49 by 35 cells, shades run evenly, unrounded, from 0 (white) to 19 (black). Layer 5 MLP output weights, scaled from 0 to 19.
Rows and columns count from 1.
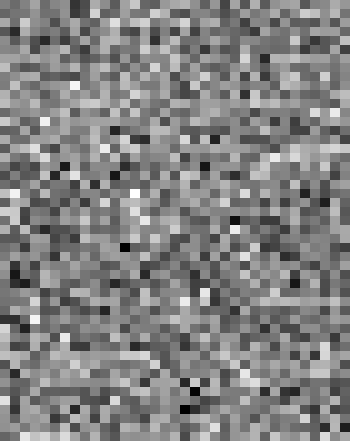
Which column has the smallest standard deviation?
17
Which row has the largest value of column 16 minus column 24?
26
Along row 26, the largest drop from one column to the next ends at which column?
24
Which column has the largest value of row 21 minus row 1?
10
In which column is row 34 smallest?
19
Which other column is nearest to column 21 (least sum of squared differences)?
4
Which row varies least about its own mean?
12
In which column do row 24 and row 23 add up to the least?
14
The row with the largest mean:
32
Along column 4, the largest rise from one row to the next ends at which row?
37
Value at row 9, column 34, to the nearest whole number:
11
